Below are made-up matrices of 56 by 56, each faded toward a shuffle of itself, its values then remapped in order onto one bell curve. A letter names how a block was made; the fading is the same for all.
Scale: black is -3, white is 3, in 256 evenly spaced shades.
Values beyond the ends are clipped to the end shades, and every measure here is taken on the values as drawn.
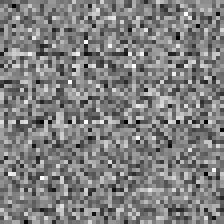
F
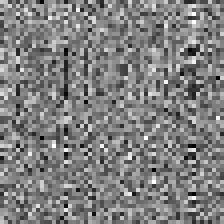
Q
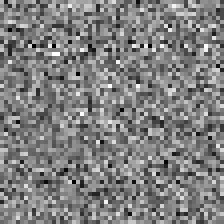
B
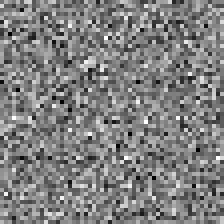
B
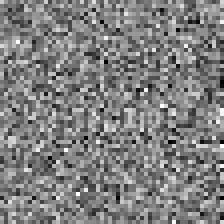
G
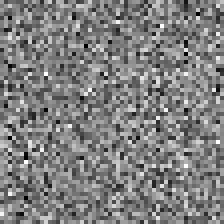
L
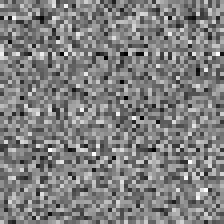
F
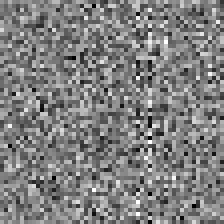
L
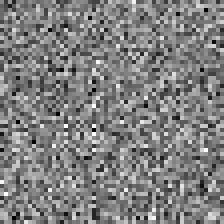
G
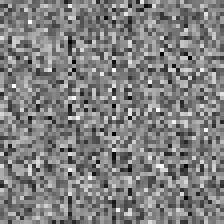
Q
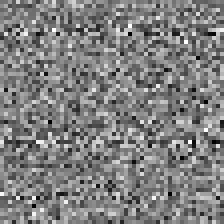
F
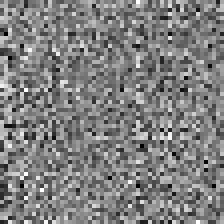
Q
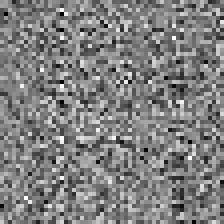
Q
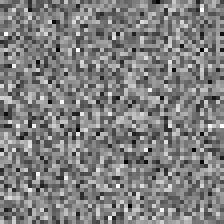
G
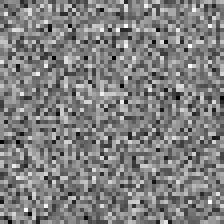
B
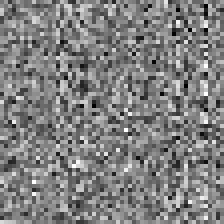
Q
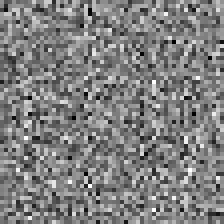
Q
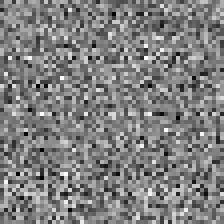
F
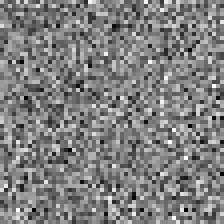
B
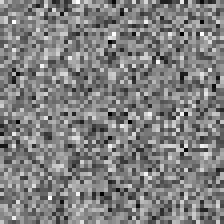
G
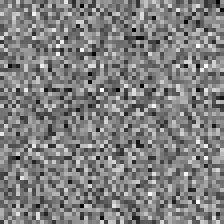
G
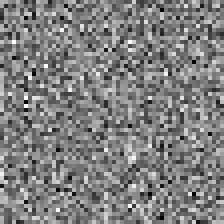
L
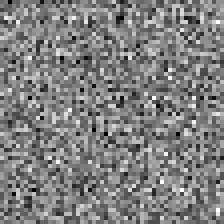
B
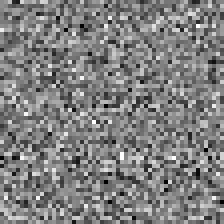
B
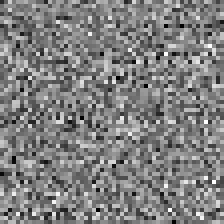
F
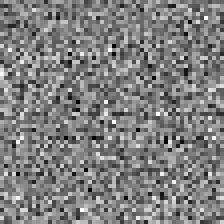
B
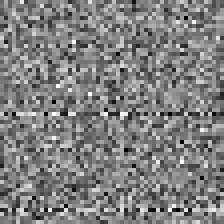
F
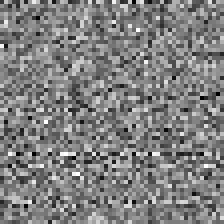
F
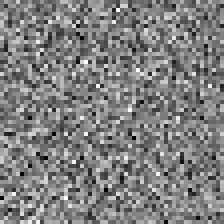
B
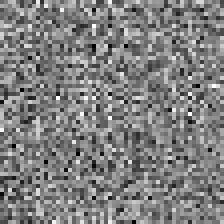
Q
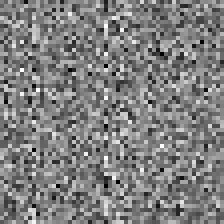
L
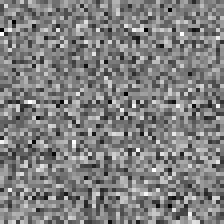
F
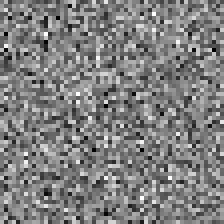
L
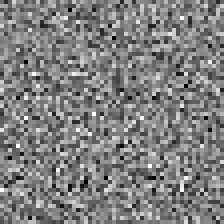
B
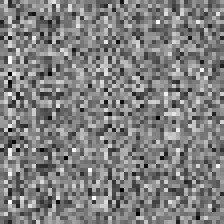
Q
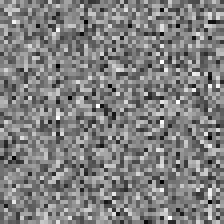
L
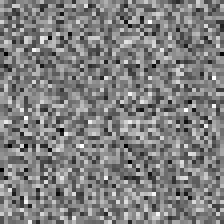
G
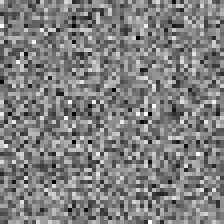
G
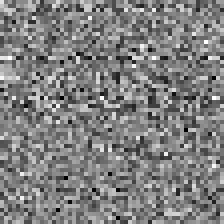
F
